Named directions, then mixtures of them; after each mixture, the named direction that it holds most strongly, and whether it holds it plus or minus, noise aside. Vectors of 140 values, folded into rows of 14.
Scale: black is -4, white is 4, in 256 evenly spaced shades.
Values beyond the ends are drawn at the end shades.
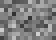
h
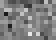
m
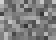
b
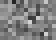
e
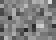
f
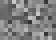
e, minus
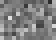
f, minus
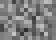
e, plus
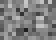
f, plus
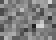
f, plus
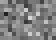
m, plus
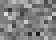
m, minus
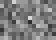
h, minus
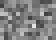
f, minus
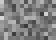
b, plus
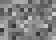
h, minus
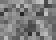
m, minus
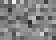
e, minus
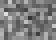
m, minus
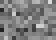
f, plus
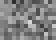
e, plus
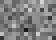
h, plus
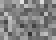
b, plus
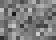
h, plus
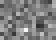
f, minus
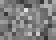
m, plus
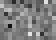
m, plus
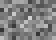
h, minus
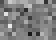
m, minus
